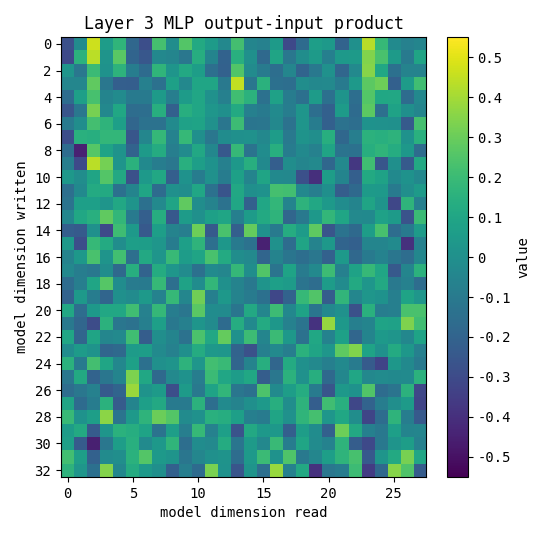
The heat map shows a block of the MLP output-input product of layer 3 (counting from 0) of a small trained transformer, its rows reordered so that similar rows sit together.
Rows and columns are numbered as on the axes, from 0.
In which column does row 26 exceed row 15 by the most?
15
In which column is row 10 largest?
3
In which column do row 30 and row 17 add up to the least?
2
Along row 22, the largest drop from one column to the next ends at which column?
6
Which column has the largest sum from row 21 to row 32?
5
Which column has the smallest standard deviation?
9
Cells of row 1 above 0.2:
4
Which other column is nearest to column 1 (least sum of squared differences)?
22
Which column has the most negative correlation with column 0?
23
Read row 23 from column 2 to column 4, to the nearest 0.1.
0 -0.2 -0.2
